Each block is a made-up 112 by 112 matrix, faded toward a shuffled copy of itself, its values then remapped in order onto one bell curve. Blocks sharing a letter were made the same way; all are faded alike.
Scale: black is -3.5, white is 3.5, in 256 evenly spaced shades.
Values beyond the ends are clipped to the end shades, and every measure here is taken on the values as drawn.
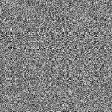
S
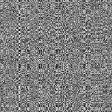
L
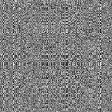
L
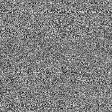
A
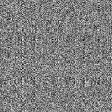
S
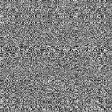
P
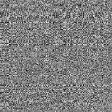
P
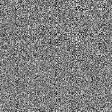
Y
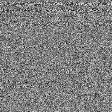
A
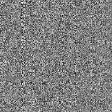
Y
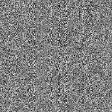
Y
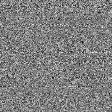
A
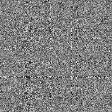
Y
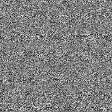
A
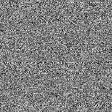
A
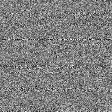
A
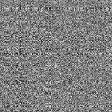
P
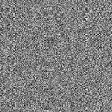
S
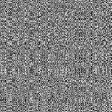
L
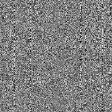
Y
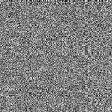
S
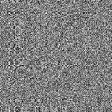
S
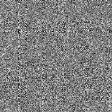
Y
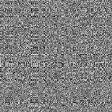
P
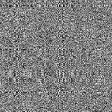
P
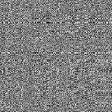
P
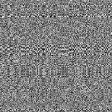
P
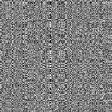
L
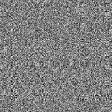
S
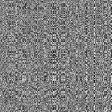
L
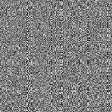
L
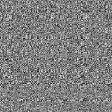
P
